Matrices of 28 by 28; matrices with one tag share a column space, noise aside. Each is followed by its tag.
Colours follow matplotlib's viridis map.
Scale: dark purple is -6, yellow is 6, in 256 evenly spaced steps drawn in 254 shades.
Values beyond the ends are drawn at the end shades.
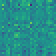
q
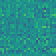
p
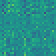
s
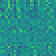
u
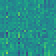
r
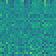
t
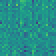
q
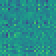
q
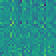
q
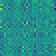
q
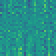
s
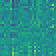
q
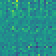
u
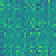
q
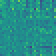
u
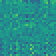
t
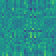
r
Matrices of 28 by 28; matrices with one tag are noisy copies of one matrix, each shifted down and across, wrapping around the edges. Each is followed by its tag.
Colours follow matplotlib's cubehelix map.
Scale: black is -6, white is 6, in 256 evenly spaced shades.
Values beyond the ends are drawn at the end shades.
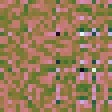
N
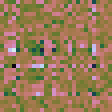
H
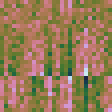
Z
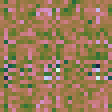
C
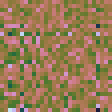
N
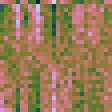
Z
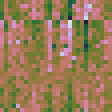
Z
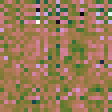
C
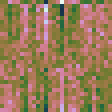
Z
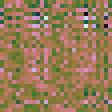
C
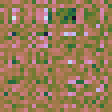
H
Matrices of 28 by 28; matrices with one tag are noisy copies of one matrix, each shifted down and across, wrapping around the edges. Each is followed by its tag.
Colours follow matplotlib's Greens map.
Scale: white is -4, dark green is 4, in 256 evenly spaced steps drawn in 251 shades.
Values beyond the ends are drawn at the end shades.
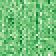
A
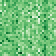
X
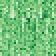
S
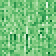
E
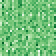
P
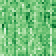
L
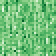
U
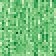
U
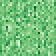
P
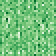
P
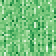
U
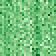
X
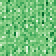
P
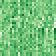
E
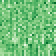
S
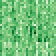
L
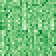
S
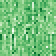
E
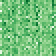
A
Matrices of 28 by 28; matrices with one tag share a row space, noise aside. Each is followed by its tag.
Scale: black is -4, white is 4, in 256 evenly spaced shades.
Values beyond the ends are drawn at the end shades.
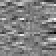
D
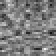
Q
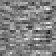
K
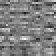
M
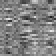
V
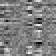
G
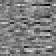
K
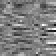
D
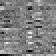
G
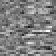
K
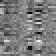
G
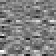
Q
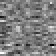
Q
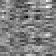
K
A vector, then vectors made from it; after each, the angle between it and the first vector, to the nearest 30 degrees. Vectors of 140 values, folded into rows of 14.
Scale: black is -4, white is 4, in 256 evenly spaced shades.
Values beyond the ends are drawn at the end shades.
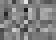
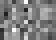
30 degrees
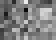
30 degrees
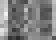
120 degrees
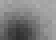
90 degrees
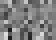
60 degrees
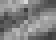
60 degrees
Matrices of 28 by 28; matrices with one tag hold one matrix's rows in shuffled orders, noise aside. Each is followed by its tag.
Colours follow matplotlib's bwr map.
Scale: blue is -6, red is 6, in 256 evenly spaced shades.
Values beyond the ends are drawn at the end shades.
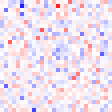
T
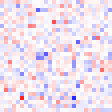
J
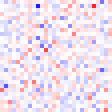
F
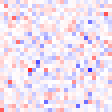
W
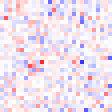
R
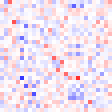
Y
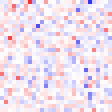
W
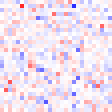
J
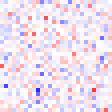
F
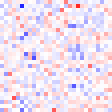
Y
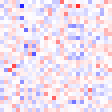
Y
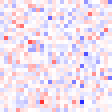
R
